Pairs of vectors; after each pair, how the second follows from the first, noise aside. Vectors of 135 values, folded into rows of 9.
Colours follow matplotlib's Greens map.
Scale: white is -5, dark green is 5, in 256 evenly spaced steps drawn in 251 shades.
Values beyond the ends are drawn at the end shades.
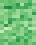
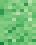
wrapped around, partly zeroed.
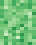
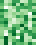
scaled up.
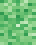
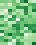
reversed, scaled up.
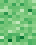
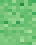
wrapped around, shrunk.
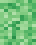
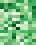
scaled up.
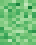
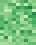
sign-scrambled.
